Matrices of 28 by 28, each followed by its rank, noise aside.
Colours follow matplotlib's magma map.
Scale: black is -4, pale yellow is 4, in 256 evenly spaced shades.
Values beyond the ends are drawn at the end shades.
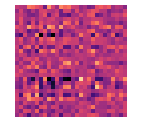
three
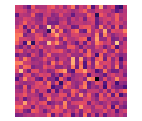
six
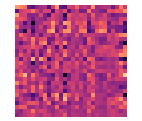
four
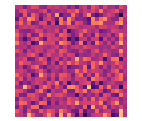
four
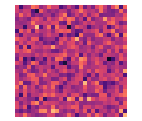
eight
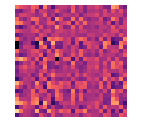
three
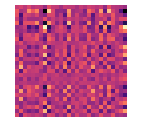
two
